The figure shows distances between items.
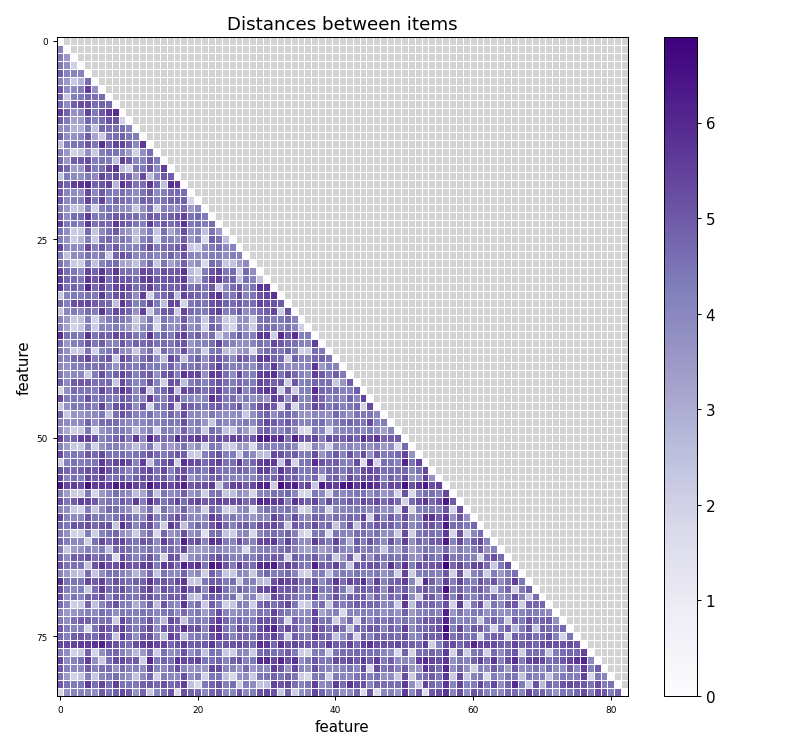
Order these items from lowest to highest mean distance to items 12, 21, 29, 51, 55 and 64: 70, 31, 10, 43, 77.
77, 70, 10, 43, 31
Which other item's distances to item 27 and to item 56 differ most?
7
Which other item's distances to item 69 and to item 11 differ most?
66
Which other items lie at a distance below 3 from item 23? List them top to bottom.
31, 37, 56
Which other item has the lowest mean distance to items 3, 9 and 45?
28
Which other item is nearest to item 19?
20
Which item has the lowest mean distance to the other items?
51
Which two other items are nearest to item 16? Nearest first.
10, 9
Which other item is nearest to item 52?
68
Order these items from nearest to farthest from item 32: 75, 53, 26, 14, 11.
53, 11, 14, 75, 26
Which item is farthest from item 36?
56
